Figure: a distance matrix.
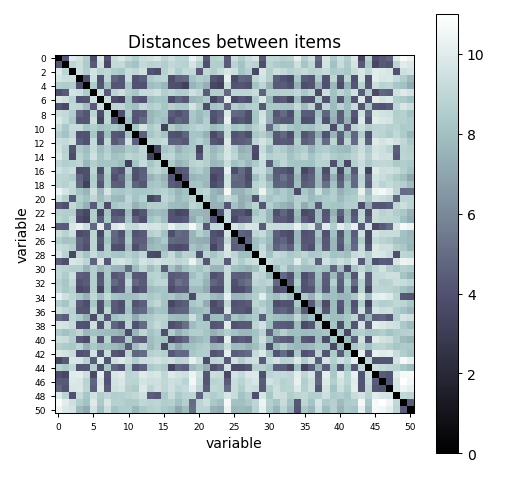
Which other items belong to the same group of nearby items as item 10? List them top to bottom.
15, 30, 39, 41
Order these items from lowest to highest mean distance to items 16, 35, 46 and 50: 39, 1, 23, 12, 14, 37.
23, 12, 37, 1, 39, 14
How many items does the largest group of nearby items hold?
24
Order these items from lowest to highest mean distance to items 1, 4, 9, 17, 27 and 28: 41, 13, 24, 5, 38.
38, 13, 41, 5, 24
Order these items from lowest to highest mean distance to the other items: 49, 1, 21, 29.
21, 1, 29, 49
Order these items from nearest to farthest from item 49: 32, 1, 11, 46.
11, 32, 1, 46
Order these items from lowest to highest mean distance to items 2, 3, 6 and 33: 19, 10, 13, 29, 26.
26, 13, 19, 10, 29
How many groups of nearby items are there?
5
